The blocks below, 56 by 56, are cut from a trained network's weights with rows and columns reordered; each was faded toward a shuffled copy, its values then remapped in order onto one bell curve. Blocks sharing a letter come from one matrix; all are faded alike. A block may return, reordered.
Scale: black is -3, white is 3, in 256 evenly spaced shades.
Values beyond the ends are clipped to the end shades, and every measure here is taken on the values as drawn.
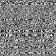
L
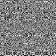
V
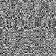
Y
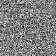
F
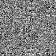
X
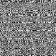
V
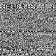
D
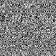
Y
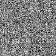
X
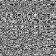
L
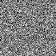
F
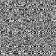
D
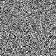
F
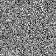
F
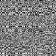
L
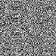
Y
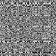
D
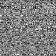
Y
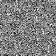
F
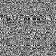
V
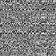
L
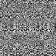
Y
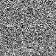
X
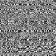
V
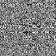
Y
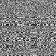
V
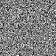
F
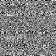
Y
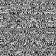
Y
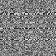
D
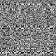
D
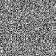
X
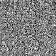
F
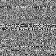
V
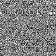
X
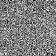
X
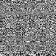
Y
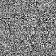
X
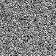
F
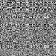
V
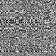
L
